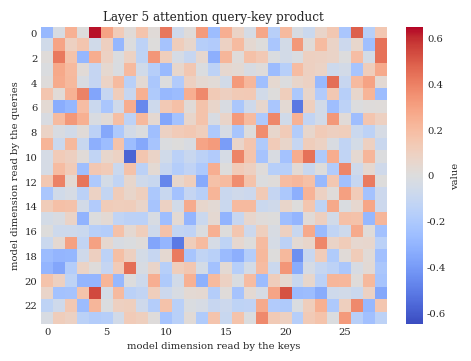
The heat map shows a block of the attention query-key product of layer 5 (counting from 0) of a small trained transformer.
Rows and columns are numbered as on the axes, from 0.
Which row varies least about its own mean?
14
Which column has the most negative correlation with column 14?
4
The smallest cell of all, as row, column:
10, 7
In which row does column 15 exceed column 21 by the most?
6
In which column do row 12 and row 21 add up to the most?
20
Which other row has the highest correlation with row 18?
19
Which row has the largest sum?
0
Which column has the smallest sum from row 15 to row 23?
21
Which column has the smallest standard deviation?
17
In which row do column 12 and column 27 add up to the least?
15
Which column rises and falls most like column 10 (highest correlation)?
26
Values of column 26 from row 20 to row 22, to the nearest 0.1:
0 -0.1 0.4
